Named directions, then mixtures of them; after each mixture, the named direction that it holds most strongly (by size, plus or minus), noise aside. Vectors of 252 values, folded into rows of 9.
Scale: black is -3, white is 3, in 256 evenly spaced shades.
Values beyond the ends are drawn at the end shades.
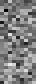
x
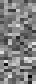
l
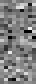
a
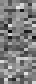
a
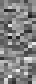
l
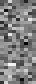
x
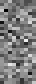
x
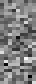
l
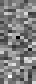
l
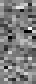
a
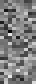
x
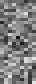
l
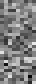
l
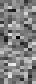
l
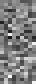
l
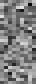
a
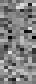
a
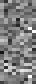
l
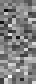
x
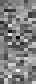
x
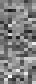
l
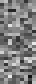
l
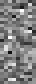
a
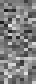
x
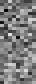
x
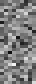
x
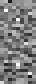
x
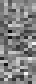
l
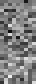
x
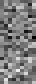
a
